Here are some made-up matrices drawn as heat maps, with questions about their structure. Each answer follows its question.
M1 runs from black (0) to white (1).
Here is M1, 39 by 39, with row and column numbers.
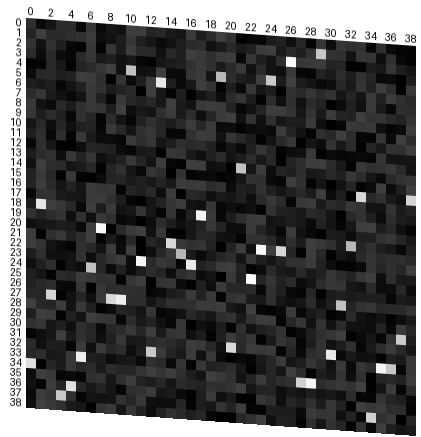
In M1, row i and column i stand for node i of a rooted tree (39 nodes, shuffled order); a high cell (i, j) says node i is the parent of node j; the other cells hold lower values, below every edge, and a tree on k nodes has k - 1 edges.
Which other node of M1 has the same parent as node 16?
11
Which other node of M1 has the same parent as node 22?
6
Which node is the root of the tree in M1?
18
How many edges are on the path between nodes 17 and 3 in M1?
5
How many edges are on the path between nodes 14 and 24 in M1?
7
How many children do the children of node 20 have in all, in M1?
3
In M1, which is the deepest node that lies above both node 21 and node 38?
15
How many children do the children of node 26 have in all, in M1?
2
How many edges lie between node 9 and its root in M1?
6
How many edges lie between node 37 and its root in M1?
3
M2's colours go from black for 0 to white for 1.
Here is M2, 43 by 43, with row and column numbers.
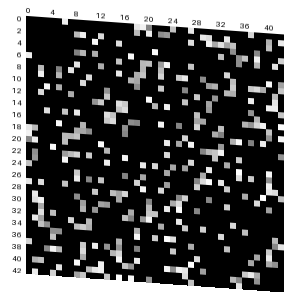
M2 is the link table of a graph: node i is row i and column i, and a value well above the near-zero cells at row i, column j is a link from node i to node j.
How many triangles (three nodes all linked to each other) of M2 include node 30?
8
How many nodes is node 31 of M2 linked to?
6
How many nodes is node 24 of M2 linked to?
6
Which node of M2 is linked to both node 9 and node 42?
node 17
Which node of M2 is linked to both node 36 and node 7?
node 33
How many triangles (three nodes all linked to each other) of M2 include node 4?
2
